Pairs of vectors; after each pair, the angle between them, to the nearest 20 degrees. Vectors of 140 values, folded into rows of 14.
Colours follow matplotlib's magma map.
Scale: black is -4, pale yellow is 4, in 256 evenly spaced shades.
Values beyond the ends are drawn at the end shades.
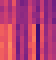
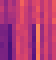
160 degrees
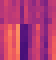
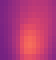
120 degrees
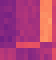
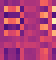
80 degrees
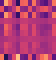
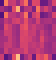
40 degrees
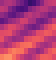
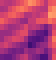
140 degrees
